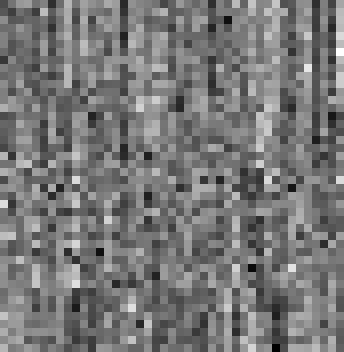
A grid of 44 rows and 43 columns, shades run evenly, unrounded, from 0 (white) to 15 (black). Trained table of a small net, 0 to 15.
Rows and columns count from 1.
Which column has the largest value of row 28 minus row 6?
43
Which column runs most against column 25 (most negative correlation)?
31
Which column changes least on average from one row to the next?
40
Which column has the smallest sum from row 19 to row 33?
10
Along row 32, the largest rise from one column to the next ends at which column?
9
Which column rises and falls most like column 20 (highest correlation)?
34
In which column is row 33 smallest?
3
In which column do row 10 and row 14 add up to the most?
37
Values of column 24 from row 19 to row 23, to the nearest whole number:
9 6 7 8 8
